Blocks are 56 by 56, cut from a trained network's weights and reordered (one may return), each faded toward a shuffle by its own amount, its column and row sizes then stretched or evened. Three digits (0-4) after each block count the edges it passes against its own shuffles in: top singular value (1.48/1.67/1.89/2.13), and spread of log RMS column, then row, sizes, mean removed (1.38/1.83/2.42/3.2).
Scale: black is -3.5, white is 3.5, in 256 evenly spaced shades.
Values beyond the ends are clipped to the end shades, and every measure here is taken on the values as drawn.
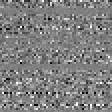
0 0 4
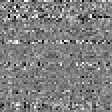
2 1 4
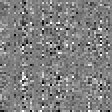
1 4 3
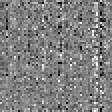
2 3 1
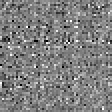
0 0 3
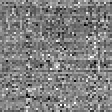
1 2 0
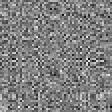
4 1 2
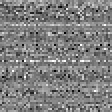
1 0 3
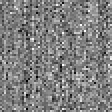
1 1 0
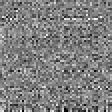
3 0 3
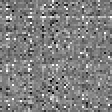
1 3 0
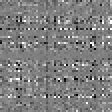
2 2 4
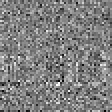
3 2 2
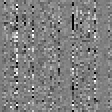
2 4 0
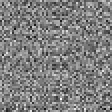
4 1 1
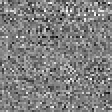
0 0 3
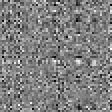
3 3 2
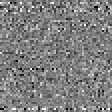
0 0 3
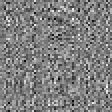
4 3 1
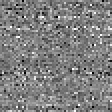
0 1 2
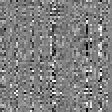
4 4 0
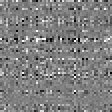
4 3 4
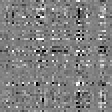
3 3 4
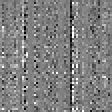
4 4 1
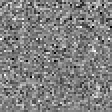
0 0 2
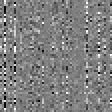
3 4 1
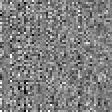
2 3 1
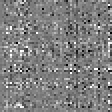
1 3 3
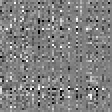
2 4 3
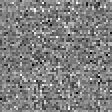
0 1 0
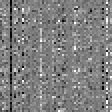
3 4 1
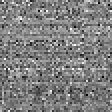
1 0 2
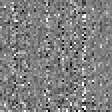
0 4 1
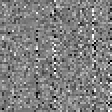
1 3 0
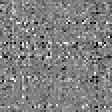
0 1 3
